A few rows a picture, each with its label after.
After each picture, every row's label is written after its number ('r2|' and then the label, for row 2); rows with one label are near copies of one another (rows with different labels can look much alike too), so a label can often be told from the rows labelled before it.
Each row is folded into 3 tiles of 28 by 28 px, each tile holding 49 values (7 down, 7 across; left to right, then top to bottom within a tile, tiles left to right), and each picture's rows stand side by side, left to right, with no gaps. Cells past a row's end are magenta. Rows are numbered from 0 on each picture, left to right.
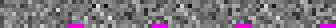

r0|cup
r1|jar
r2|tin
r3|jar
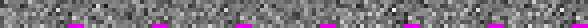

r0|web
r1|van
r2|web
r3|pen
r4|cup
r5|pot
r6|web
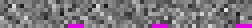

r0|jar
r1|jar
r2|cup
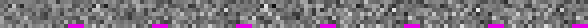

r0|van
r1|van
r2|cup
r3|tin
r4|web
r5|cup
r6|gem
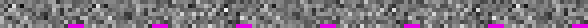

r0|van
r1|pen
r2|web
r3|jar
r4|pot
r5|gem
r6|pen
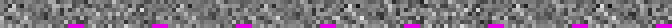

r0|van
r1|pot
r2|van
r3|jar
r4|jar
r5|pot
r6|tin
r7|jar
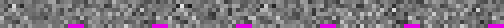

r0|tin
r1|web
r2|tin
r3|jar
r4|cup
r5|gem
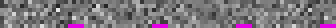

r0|web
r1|van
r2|van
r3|web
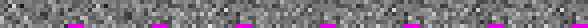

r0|pen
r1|pen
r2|cup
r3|web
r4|cup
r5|gem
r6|cup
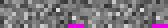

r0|gem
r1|web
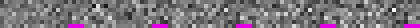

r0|web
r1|tin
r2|web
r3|web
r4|cup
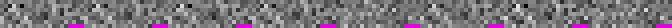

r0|pen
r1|pen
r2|van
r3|pen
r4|pot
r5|tin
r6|tin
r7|pot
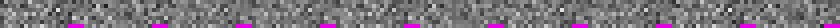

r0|web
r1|jar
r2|pot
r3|web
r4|web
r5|tin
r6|cup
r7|cup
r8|pot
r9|pen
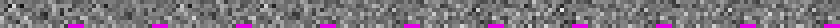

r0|pen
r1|pen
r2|jar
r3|pen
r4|gem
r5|gem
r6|cup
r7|gem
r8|pot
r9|gem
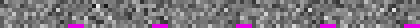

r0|gem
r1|tin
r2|web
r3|gem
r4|pot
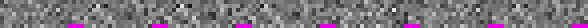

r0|pot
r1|van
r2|pen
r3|pen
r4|cup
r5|web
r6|tin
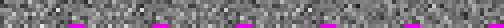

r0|cup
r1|pot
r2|gem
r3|pot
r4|van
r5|pen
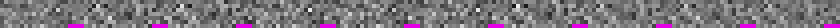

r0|cup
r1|pen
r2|van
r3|cup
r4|gem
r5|web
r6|tin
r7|pen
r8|jar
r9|pen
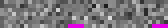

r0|web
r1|jar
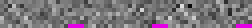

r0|pen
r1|pot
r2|jar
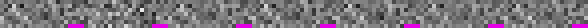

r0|jar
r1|cup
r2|tin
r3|tin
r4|pen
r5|van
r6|jar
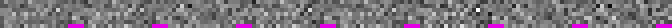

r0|web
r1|pot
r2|van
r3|pot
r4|web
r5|cup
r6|jar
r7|jar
